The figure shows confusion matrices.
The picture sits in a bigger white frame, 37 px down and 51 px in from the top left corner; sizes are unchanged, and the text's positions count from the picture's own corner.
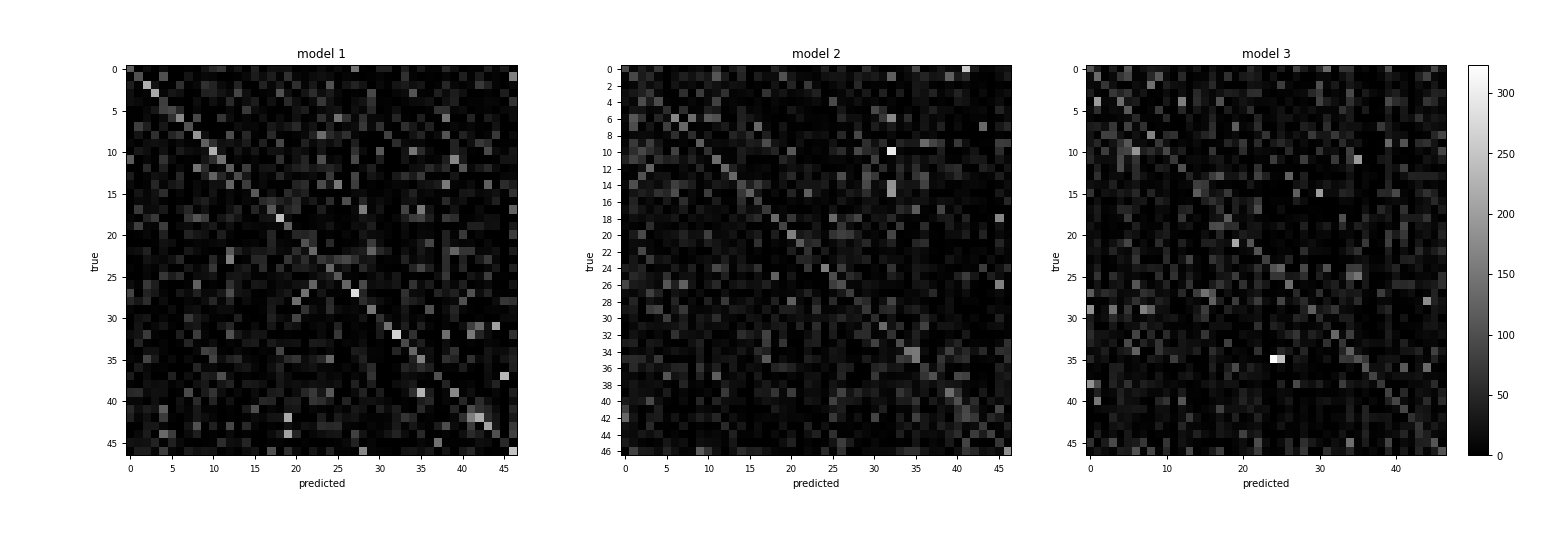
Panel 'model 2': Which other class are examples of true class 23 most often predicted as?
3
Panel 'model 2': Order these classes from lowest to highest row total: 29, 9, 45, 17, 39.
45, 17, 29, 39, 9
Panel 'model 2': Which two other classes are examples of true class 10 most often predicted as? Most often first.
32, 20
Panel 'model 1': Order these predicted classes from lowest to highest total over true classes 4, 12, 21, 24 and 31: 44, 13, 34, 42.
13, 34, 42, 44
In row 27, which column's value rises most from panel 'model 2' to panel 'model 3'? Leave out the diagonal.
15
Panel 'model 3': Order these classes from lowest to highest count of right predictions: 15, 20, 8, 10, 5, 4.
20, 15, 10, 5, 4, 8
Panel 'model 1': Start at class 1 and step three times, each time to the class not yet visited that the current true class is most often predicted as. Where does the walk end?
20
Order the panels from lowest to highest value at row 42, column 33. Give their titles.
model 3, model 2, model 1
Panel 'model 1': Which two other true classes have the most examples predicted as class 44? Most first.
31, 8
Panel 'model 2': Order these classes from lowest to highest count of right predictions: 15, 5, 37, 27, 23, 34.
23, 5, 27, 37, 15, 34
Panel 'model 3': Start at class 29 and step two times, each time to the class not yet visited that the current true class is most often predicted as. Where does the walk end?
31
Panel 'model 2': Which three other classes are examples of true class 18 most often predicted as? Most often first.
45, 25, 28
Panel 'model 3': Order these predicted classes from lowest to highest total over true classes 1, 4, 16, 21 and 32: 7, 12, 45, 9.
7, 45, 9, 12
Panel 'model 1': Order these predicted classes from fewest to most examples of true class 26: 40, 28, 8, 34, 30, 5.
5, 30, 40, 34, 28, 8
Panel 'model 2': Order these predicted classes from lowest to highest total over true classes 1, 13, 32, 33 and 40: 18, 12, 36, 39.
18, 12, 36, 39
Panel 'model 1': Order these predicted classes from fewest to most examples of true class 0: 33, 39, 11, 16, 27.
16, 39, 33, 11, 27
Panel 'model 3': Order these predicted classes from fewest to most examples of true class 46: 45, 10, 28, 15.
15, 45, 10, 28
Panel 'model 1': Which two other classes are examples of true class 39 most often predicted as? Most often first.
35, 24
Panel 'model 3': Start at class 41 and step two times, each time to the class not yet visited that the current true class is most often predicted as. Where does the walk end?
22
